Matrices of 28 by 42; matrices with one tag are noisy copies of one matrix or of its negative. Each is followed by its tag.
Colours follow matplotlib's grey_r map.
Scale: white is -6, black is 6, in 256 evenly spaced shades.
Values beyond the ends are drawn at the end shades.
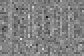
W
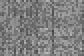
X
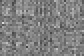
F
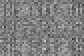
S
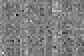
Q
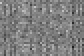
S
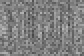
W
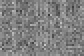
F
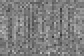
W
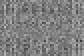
S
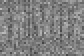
W
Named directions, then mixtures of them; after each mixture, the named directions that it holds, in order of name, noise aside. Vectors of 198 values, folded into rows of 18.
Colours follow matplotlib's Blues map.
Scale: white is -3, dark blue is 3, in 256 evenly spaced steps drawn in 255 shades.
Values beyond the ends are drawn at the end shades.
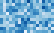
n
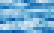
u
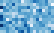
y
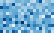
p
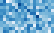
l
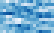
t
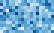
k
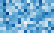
n.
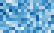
k, l.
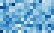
k, n, p.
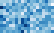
n, p, y.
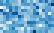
k, y.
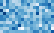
k.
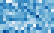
l, u.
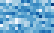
t, u, y.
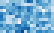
n, t, y.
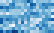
n, p, u.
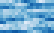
u.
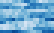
u.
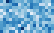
k, l, t.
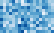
n, t, y.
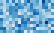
n.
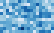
k, t.
